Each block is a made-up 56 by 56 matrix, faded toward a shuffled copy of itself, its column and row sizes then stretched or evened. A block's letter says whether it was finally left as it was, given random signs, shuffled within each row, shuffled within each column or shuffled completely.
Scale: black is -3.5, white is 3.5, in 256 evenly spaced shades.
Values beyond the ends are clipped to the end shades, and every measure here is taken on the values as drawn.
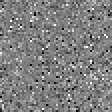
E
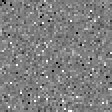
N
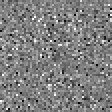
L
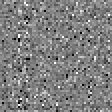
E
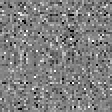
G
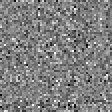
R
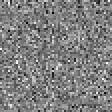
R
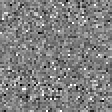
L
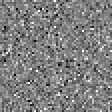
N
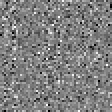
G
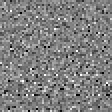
L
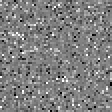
N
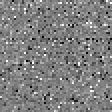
L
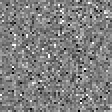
E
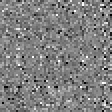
G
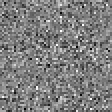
R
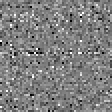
R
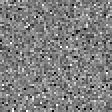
N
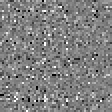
R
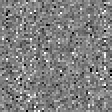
E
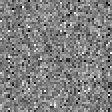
E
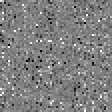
E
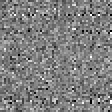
R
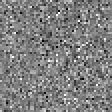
E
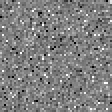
N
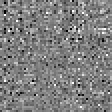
G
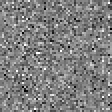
E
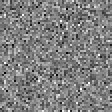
N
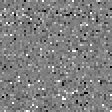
L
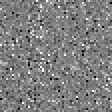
E
